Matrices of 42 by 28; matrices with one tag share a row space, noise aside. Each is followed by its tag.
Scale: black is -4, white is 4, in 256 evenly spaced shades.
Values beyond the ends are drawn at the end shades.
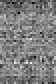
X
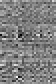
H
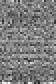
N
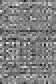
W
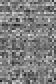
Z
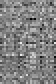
X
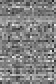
Z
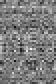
X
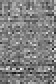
Z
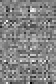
W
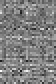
X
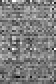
Z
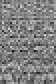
N
